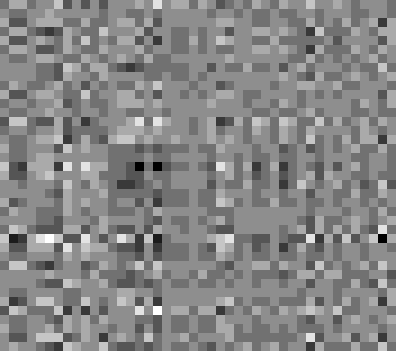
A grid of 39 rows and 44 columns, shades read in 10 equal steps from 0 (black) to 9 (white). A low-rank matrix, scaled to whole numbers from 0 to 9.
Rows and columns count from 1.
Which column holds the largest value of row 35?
18
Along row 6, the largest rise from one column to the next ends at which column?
36
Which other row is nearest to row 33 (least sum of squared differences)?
7
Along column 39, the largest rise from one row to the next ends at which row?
27
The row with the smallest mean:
19
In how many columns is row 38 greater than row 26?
20
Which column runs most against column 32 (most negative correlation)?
11
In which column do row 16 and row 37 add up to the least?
43
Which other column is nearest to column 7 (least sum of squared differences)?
35
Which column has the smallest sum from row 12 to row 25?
16
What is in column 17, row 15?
5
